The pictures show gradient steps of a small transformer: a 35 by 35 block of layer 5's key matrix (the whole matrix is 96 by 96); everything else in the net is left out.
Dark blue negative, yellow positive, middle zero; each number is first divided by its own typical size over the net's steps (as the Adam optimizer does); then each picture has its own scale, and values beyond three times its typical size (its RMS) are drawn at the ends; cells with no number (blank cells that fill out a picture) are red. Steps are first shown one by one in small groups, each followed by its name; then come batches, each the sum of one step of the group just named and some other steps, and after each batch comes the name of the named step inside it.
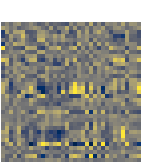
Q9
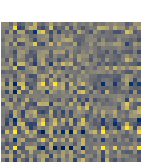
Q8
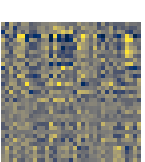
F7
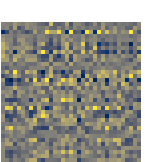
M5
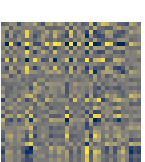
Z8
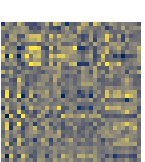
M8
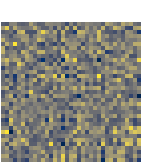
Q9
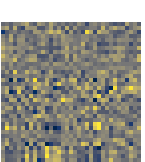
M5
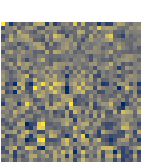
Q8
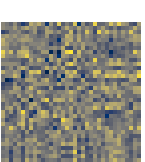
M5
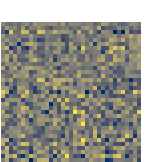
Z8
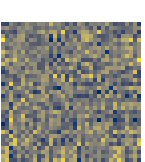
F7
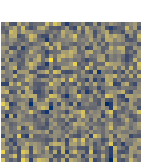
M8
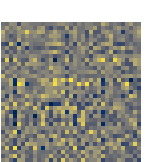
Z8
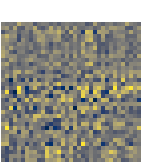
M5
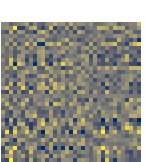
Q8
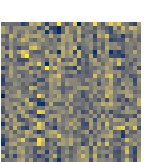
M8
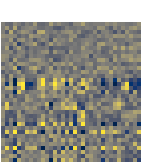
Q8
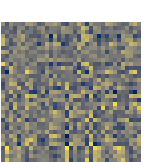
F7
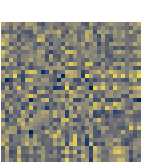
M5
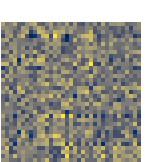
F7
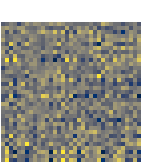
Z8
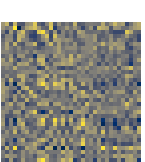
Q8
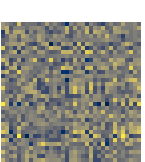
Q9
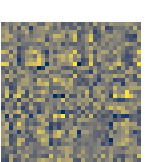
M8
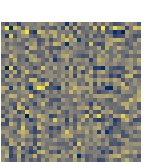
Z8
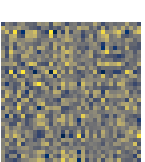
M8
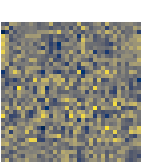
M5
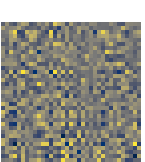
M8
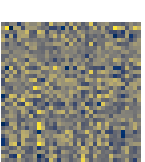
Z8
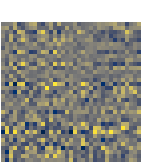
Q8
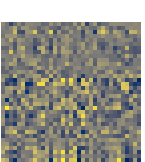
M5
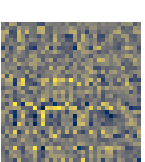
F7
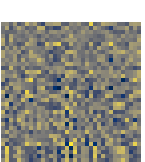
Z8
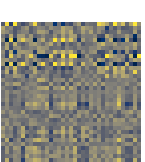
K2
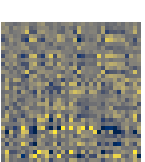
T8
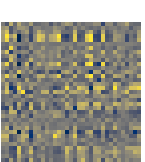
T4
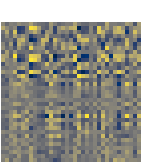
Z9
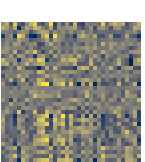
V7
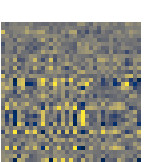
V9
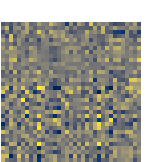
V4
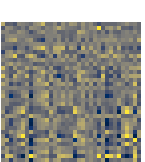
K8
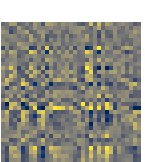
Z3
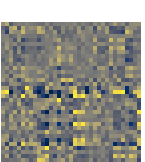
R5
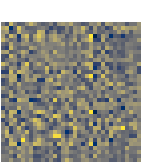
T4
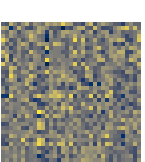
Z3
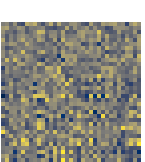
K2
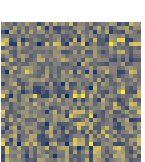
R5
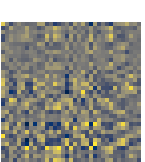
V9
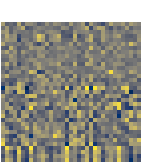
T4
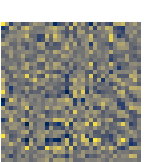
R5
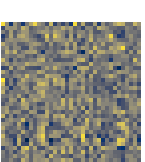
V7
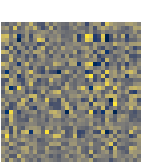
T4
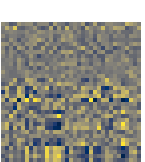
T8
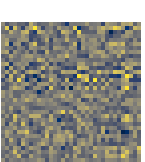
Z9
